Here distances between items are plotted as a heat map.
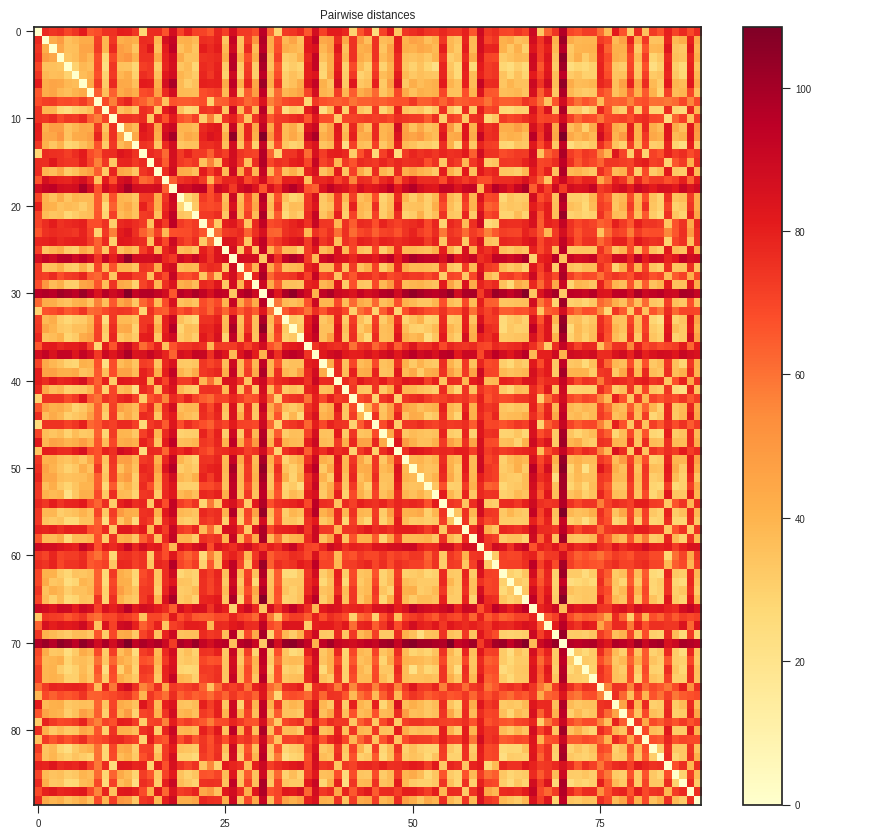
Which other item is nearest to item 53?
4
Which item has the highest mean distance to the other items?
70
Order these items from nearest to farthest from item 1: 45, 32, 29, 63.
63, 29, 32, 45
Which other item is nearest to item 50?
73
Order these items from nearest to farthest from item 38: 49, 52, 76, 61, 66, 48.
52, 49, 76, 61, 48, 66
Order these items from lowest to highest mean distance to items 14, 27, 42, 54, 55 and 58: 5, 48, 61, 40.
5, 48, 61, 40
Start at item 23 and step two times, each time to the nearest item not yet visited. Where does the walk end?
36
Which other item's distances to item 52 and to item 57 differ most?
35
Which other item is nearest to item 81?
14
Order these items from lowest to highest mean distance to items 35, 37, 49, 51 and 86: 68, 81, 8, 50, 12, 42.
50, 12, 8, 81, 42, 68
